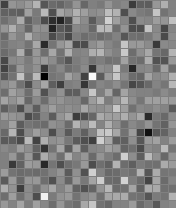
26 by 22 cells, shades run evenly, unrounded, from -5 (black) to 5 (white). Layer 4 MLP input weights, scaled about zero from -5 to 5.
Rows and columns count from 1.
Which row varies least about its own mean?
13
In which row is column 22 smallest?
14
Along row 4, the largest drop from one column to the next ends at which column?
7
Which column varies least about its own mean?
22
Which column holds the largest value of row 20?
16
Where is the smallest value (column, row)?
6, 10
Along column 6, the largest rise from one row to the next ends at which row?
11
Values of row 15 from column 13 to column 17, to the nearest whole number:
2 1 1 2 1
